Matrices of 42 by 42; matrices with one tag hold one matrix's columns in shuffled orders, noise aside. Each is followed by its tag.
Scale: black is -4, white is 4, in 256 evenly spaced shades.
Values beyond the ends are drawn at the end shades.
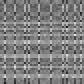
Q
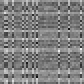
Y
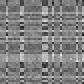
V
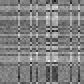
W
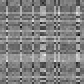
V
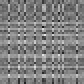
Q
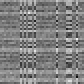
Y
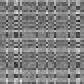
Y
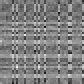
Q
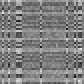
Y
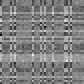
V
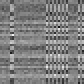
Q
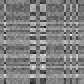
Q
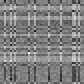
W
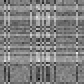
W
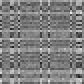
Y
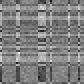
W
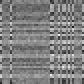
Q
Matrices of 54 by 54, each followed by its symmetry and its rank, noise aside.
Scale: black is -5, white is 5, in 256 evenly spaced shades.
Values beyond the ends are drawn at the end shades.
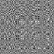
symmetric, rank three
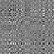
symmetric, rank two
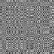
antisymmetric, rank two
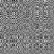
no symmetry, rank three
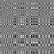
no symmetry, rank one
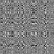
no symmetry, rank three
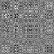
no symmetry, rank three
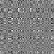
no symmetry, rank three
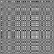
symmetric, rank one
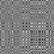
symmetric, rank one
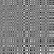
no symmetry, rank one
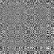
no symmetry, rank three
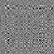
symmetric, rank two
